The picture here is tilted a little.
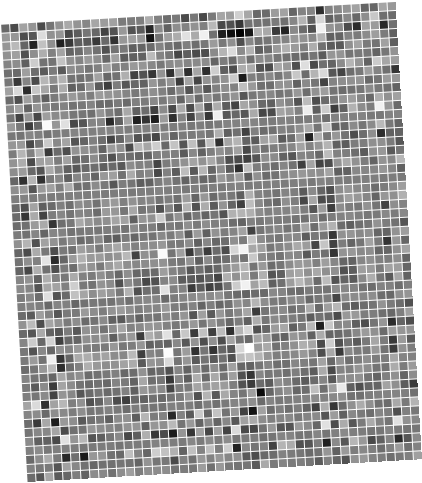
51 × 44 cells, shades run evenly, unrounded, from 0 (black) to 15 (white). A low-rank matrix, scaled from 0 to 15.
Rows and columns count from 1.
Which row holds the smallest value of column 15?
12
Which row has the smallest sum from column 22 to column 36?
3
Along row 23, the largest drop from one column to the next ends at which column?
5
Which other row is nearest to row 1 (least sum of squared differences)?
9
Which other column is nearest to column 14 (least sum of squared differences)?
22
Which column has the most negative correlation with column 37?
7
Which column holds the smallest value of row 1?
36
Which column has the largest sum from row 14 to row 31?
26
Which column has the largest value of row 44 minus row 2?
17
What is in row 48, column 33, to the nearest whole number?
8
